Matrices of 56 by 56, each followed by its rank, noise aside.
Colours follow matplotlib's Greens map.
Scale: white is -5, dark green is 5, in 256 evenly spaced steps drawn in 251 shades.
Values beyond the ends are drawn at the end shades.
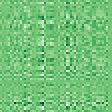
three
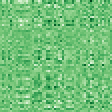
four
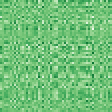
three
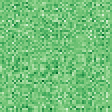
six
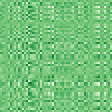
two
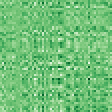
four
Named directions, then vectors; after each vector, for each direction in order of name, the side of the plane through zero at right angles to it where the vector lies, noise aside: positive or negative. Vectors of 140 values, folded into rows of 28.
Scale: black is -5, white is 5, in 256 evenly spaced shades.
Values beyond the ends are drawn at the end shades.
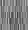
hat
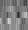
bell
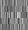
negative, negative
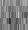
negative, positive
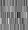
positive, positive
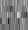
negative, negative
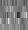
positive, positive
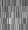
positive, negative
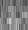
positive, negative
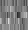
positive, positive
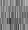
negative, positive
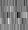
positive, positive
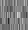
negative, negative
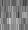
positive, negative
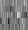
negative, negative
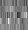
positive, positive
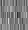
positive, positive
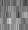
positive, negative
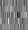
positive, positive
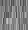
positive, negative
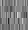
negative, negative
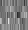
positive, positive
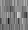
negative, negative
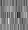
positive, positive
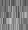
positive, negative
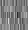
positive, positive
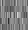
negative, negative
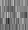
negative, negative
